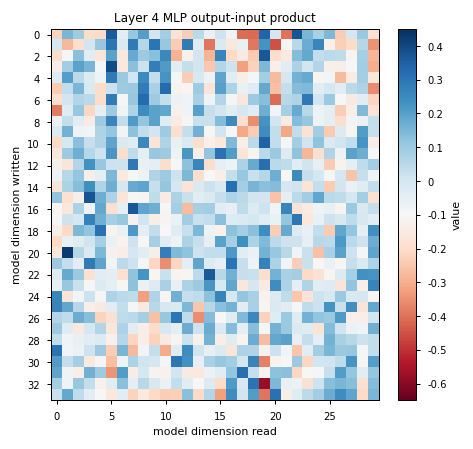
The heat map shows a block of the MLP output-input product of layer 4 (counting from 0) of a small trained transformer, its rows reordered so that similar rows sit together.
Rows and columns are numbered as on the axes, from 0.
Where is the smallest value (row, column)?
32, 19
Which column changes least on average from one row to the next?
28
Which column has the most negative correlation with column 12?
8
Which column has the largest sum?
16
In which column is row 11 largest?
15
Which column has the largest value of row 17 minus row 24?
22
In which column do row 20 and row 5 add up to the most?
10
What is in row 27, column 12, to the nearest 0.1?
0.2
